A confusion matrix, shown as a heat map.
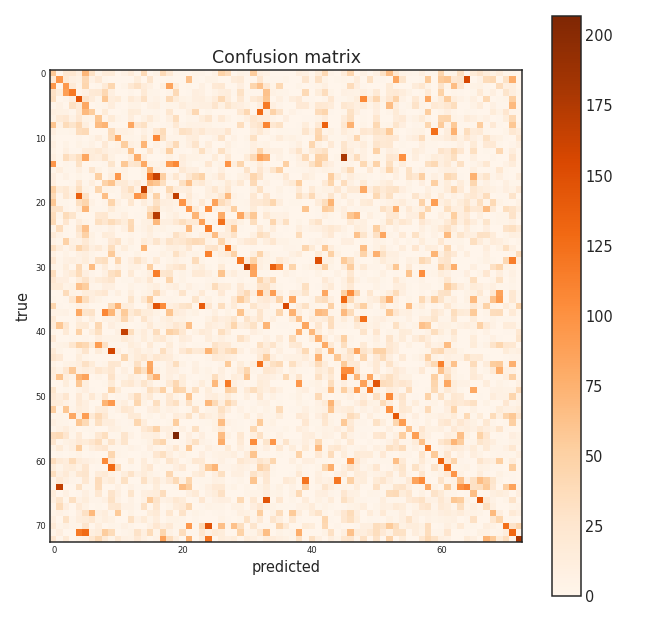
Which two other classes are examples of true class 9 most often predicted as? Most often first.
59, 62
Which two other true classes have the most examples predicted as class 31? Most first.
57, 30
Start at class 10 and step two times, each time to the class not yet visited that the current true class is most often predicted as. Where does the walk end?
15
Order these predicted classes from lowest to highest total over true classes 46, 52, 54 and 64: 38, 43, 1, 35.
38, 35, 43, 1
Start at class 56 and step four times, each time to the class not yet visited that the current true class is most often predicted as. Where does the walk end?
50
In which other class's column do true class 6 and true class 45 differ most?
60
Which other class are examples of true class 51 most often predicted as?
9
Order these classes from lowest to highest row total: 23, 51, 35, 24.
24, 51, 23, 35
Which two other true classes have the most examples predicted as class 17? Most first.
36, 72
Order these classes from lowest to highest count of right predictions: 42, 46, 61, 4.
42, 46, 61, 4
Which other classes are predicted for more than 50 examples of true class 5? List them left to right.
33, 52, 71
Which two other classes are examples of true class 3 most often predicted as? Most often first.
2, 33
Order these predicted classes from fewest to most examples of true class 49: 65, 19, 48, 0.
48, 0, 19, 65
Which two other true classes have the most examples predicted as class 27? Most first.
48, 14
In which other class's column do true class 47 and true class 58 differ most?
45
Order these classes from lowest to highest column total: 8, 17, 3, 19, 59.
3, 17, 59, 8, 19
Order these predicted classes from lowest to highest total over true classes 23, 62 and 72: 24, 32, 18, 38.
32, 38, 18, 24
